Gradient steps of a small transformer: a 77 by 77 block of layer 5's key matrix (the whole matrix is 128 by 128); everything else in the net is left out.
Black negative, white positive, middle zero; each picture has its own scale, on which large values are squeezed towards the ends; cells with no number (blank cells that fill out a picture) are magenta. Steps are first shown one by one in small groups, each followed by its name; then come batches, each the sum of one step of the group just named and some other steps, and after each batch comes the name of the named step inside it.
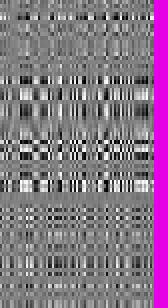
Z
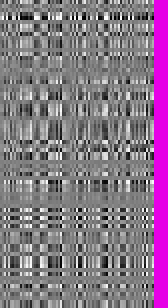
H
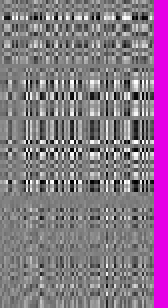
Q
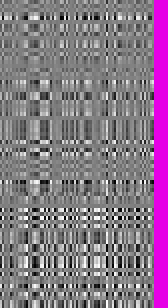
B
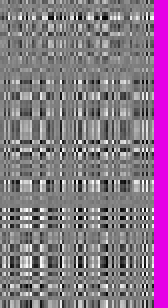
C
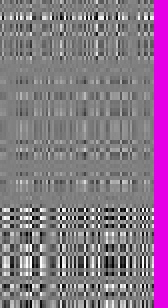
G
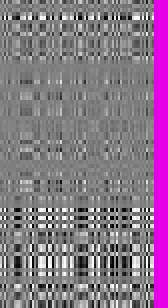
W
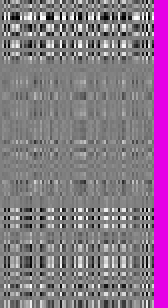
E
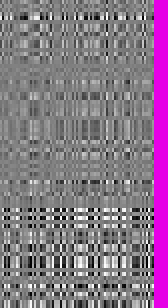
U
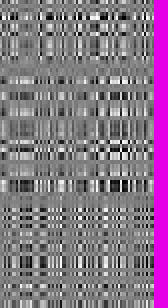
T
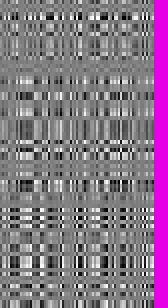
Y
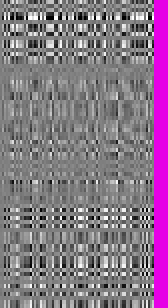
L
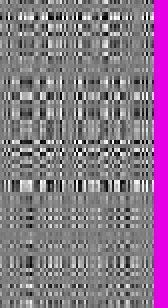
C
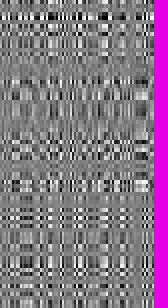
Z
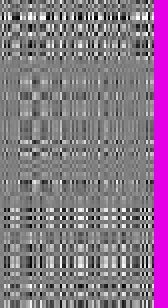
E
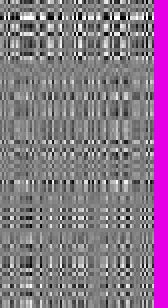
L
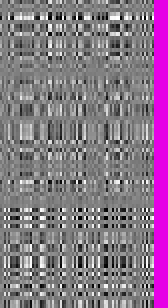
C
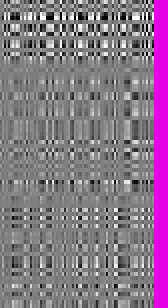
E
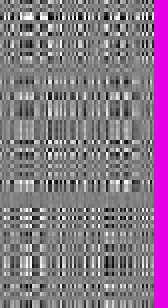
G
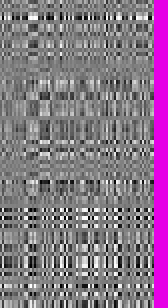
B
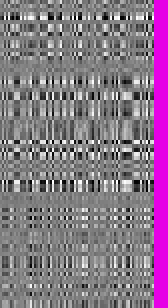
L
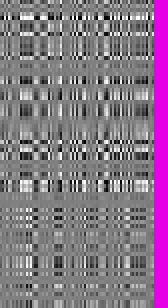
Z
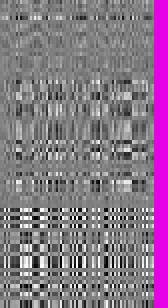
H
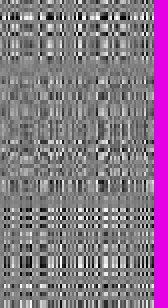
T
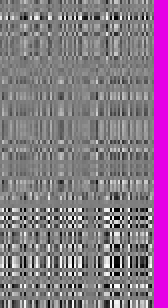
U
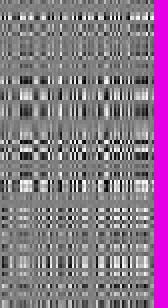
Z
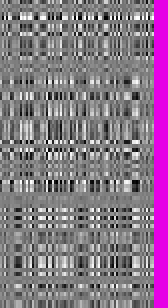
W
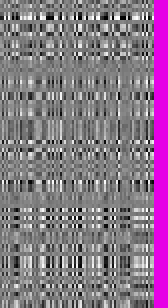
Y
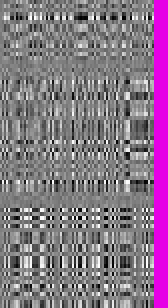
H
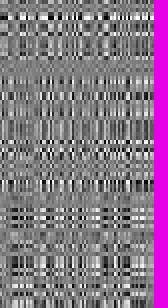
Y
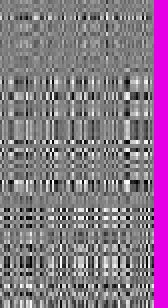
U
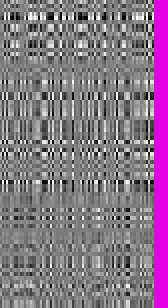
L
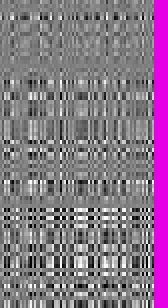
U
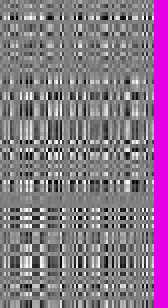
H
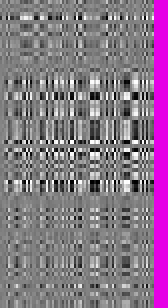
Q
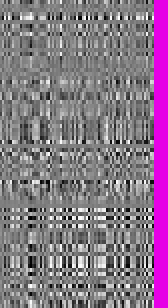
B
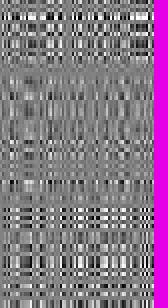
L
